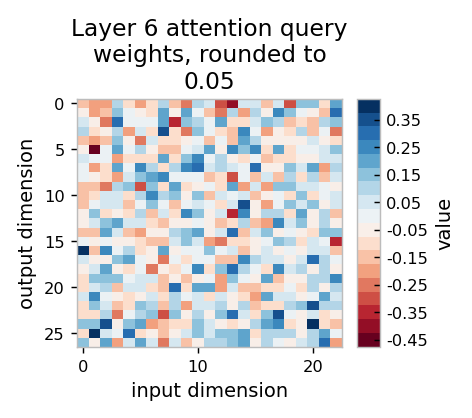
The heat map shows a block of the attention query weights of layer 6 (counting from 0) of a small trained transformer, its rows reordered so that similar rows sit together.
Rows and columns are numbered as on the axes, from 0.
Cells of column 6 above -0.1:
17
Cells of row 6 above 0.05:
4
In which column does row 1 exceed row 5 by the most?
7
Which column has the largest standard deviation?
13
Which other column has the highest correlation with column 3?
15
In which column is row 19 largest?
22
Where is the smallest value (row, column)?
5, 1
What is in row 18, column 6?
-0.25
